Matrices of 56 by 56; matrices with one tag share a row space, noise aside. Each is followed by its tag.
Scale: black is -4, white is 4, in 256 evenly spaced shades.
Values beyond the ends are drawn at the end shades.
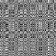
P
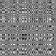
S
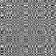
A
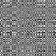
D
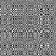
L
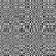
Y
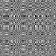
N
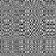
Y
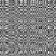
P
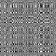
L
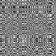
S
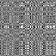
Y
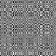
L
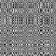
L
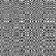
Y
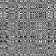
P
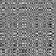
S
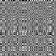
S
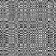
P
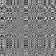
A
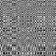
D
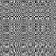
N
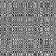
L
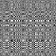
N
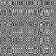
L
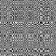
L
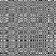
P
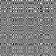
L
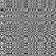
A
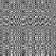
N
